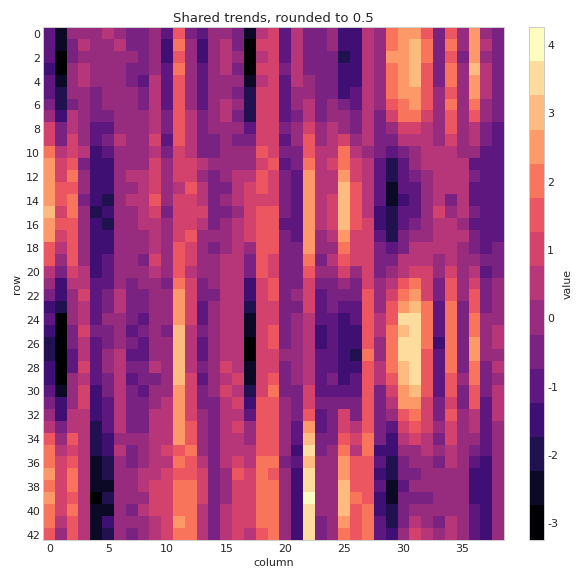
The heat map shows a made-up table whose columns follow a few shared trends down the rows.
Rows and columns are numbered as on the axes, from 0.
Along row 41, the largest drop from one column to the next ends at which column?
23
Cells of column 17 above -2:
27
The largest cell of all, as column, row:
22, 39
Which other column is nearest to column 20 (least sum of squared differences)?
38
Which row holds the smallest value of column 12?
0
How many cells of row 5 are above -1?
31
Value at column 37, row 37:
-1.5
